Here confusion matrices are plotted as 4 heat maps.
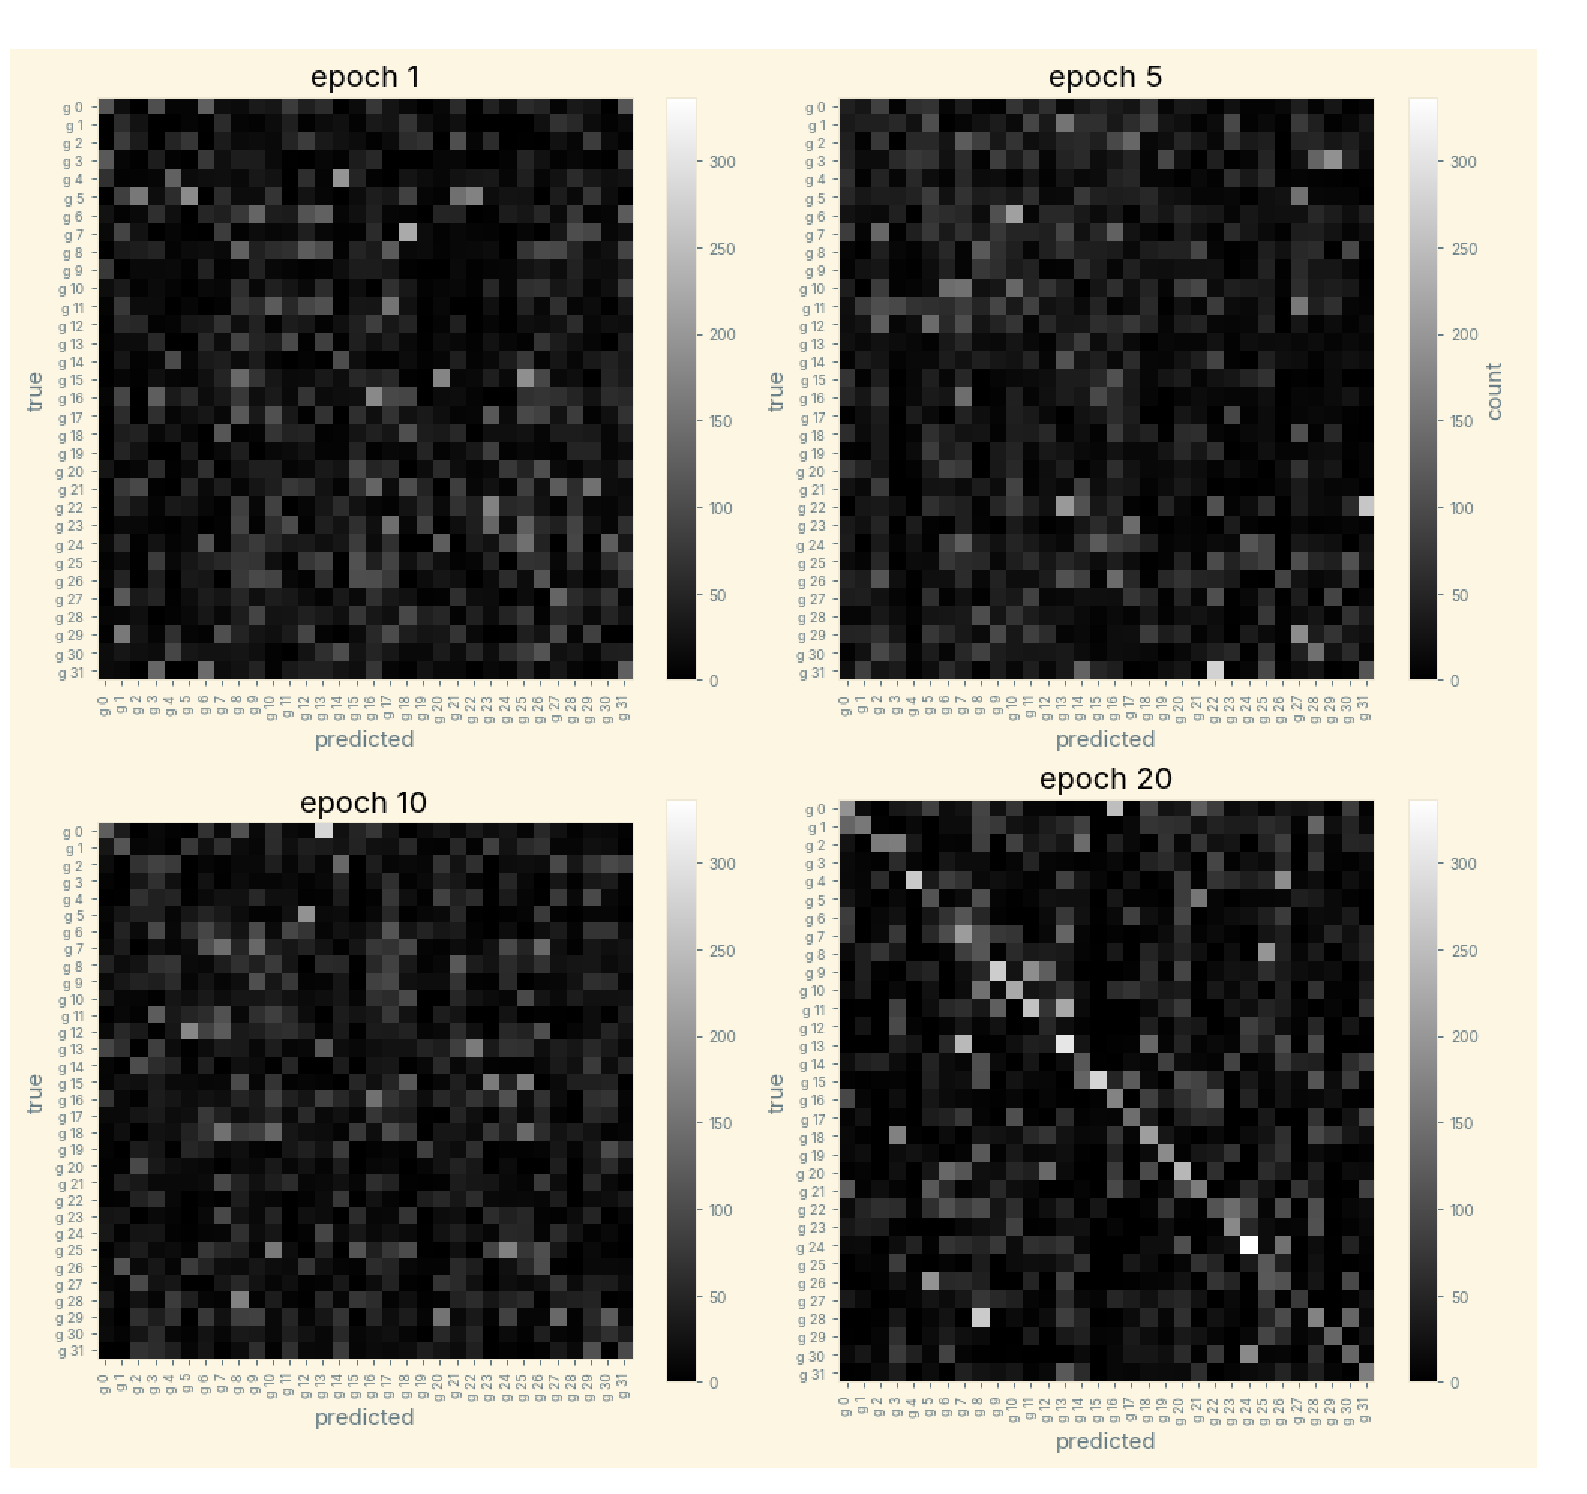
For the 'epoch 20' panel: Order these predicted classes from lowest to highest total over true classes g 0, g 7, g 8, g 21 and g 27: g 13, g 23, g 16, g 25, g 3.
g 23, g 3, g 13, g 25, g 16
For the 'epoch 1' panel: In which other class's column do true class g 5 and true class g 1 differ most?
g 22
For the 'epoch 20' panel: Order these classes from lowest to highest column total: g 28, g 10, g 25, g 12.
g 12, g 10, g 25, g 28
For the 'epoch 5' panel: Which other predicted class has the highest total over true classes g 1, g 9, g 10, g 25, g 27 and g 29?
g 11
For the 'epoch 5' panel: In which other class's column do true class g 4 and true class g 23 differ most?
g 17
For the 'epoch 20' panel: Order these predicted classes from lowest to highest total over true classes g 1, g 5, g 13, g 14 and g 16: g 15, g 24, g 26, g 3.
g 15, g 3, g 24, g 26
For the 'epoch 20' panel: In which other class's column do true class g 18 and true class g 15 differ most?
g 3
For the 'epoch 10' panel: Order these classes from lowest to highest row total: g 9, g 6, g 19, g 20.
g 20, g 19, g 9, g 6
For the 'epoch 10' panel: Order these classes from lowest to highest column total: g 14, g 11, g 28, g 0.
g 28, g 0, g 11, g 14
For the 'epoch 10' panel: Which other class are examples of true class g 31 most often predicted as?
g 29
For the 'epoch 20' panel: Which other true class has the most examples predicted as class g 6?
g 20
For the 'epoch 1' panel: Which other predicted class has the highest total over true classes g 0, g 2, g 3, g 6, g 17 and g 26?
g 31
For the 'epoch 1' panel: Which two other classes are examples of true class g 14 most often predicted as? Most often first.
g 4, g 25
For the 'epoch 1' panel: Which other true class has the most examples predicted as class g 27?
g 21
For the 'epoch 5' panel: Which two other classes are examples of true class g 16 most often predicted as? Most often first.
g 7, g 15
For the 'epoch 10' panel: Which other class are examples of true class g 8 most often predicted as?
g 21
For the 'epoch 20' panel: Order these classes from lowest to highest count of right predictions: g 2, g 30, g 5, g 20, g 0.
g 5, g 30, g 2, g 0, g 20
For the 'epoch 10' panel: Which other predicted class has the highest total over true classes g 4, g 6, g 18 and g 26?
g 17
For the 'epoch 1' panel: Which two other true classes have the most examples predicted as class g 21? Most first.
g 5, g 2
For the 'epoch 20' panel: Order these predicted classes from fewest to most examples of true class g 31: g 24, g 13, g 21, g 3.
g 24, g 3, g 21, g 13
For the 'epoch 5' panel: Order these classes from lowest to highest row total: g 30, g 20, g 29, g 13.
g 13, g 20, g 30, g 29
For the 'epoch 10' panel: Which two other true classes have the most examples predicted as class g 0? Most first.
g 13, g 16
